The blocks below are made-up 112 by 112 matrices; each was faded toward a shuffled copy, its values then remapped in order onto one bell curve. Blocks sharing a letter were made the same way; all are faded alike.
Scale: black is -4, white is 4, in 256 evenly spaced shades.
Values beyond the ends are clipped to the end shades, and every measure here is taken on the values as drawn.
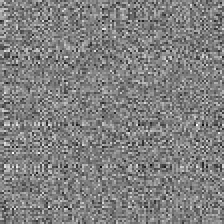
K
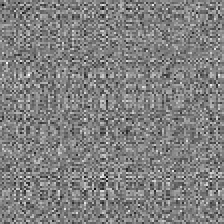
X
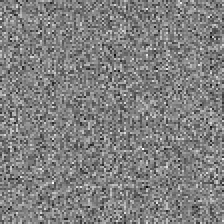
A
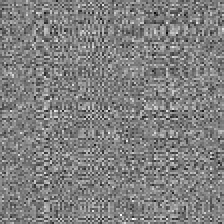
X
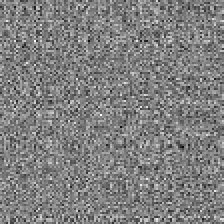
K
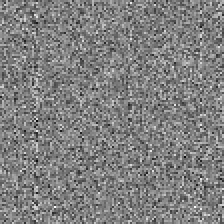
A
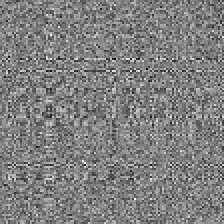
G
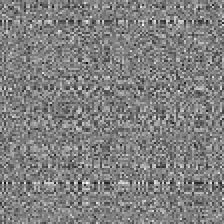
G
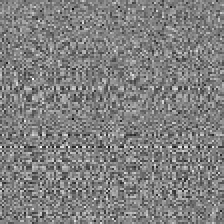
G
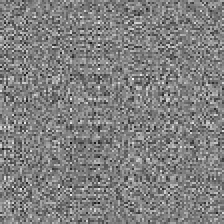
K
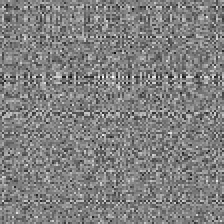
G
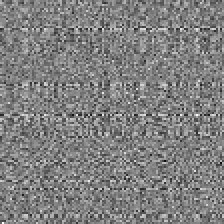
G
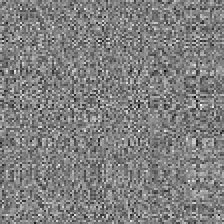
K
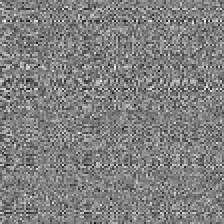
G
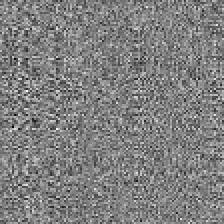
K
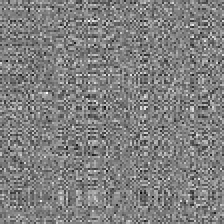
X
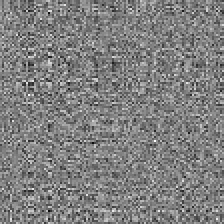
K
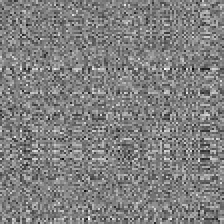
G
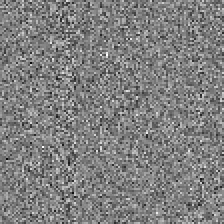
A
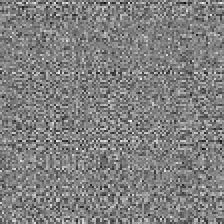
G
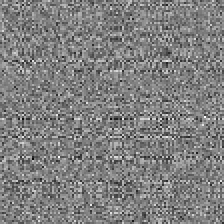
G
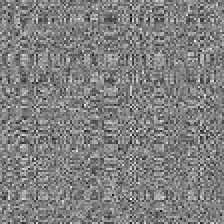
X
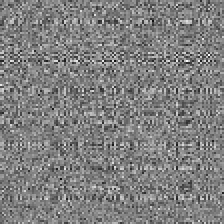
G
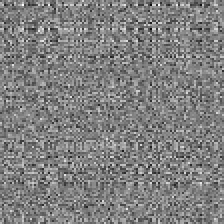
G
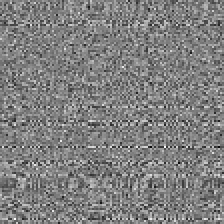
G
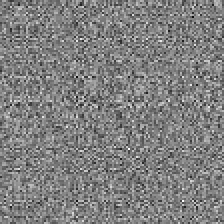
K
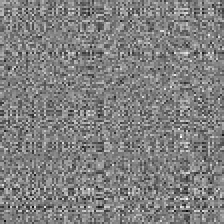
G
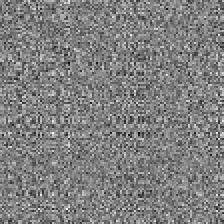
K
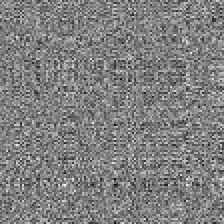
K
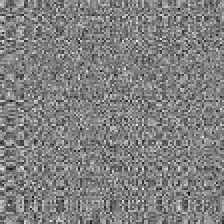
X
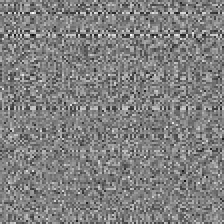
G
